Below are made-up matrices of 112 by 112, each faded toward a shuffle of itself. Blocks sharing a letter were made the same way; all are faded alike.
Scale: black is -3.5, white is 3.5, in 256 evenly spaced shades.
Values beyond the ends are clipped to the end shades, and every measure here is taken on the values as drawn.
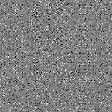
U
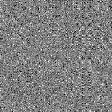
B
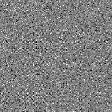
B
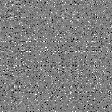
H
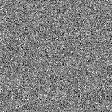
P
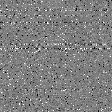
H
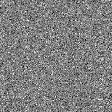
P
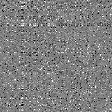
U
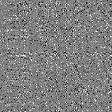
U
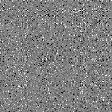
U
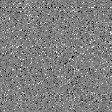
H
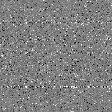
H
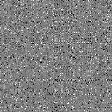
U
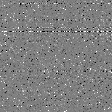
H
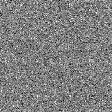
P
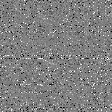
H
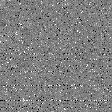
H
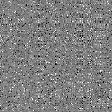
U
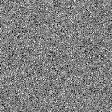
P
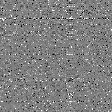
H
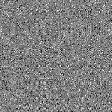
B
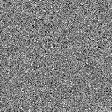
P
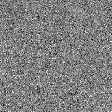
P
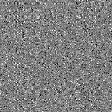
B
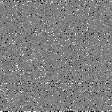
H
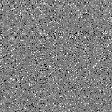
U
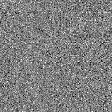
P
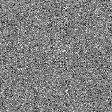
P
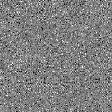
B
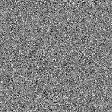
P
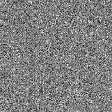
P
